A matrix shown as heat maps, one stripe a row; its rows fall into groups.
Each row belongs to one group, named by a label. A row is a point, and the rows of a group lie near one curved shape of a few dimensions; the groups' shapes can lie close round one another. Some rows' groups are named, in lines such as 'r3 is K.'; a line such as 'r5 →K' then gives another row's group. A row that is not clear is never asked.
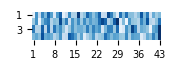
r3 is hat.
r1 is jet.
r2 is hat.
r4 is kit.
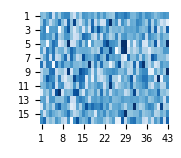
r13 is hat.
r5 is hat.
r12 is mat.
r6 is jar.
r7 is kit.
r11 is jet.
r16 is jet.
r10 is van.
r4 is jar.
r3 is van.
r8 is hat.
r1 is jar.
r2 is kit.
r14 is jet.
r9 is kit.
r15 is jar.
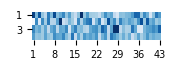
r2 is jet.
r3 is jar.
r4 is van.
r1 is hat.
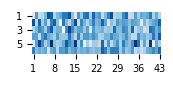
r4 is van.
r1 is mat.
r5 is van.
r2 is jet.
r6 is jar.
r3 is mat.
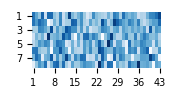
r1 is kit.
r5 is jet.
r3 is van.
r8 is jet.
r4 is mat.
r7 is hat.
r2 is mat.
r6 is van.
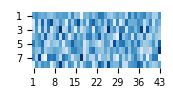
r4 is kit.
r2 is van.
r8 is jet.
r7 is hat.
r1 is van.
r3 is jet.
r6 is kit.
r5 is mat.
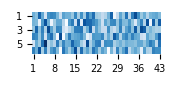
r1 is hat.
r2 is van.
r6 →jet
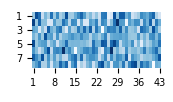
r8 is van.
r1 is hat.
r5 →jar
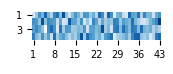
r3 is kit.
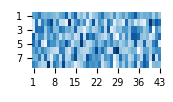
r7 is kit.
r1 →van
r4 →hat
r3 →van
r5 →hat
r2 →van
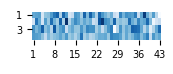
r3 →hat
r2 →kit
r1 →kit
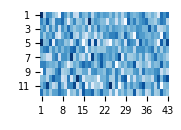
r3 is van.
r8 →jet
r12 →jet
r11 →van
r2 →hat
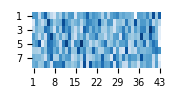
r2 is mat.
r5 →hat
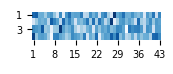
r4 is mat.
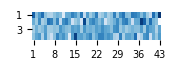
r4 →kit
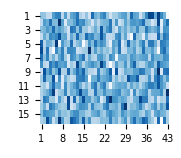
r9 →van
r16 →van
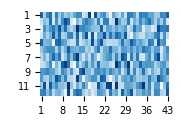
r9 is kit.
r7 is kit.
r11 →van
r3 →van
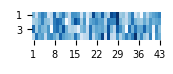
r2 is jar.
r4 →van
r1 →jar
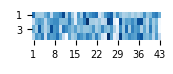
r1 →mat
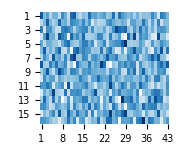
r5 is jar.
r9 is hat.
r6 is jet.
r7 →kit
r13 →hat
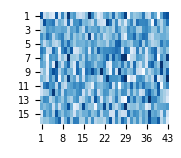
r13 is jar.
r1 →hat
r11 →van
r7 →hat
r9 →van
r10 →hat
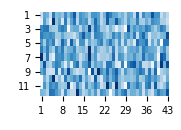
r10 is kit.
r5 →jet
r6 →hat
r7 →hat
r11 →jet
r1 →kit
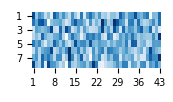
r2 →mat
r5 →kit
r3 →kit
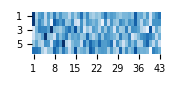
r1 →hat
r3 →van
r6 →kit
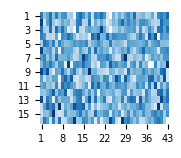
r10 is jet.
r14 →van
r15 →kit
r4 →van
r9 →hat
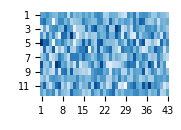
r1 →hat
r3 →jet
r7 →hat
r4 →jet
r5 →kit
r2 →kit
